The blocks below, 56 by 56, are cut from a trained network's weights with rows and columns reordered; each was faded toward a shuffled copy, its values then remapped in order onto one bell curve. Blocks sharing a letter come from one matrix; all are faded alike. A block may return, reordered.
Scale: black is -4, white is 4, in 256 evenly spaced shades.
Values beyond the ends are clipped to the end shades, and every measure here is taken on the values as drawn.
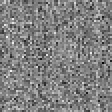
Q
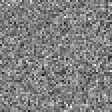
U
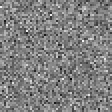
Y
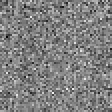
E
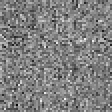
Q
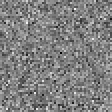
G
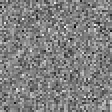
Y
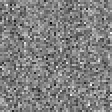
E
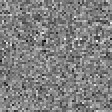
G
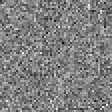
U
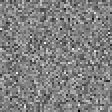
G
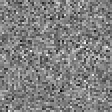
G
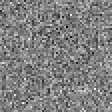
E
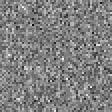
E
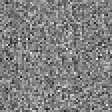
E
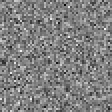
Y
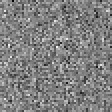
E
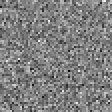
U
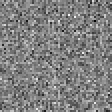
E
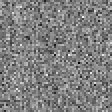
E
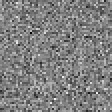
U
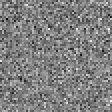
G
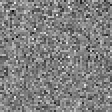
U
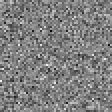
U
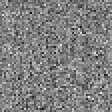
E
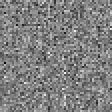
Y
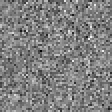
Y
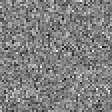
G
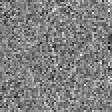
Y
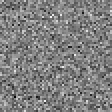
G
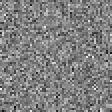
Y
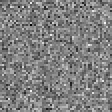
E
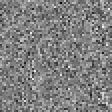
Y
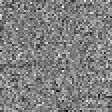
Y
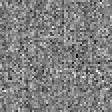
Q
